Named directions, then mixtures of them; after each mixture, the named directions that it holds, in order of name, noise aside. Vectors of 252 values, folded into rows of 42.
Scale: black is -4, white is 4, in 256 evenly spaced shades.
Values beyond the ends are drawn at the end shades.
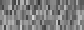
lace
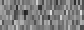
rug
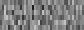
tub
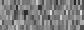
rug.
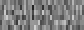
tub.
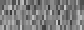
lace.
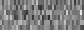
rug, tub.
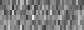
lace, tub.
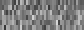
lace.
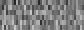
lace, tub.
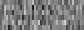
tub.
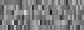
rug, tub.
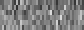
lace, rug.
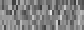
lace, rug.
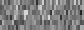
rug.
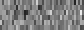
rug.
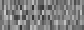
rug, tub.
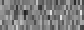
rug.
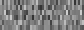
rug, tub.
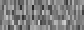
tub.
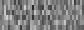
rug, tub.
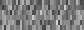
lace.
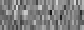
lace, rug.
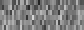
lace.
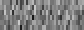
lace, tub.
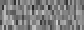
lace, tub.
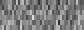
lace.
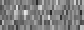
rug.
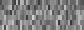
lace.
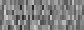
tub.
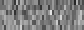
lace, rug.
